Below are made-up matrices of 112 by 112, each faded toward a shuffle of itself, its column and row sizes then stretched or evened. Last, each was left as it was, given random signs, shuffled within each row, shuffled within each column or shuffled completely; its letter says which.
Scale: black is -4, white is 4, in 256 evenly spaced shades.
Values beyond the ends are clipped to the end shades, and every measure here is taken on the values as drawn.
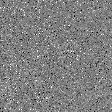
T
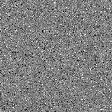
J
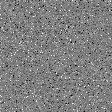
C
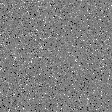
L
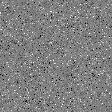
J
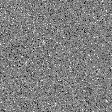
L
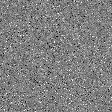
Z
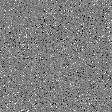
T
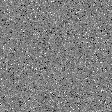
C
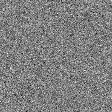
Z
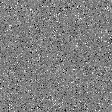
T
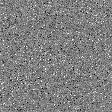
Z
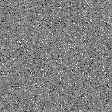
J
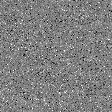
C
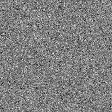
J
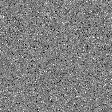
C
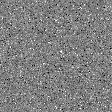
C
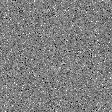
C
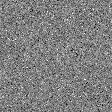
Z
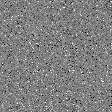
T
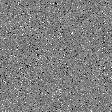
T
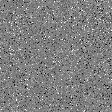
T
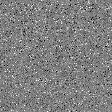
J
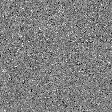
C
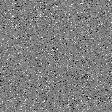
T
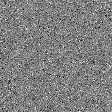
L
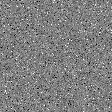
Z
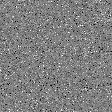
C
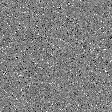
C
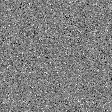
C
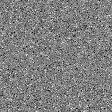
C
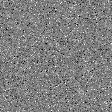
C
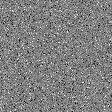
Z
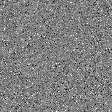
L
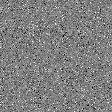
J
